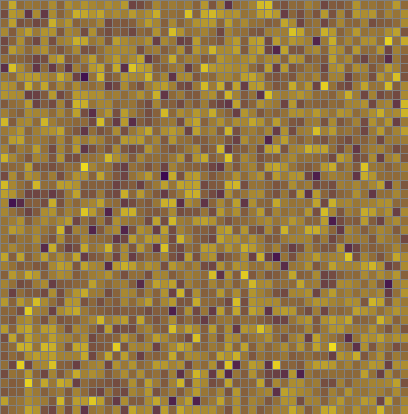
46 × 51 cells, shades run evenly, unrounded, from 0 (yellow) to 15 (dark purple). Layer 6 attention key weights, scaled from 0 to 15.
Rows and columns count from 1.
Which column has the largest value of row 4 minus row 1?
33
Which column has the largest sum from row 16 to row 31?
45
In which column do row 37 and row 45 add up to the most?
15
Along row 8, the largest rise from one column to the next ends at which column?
16
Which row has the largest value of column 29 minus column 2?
1
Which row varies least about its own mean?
44
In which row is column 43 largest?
26
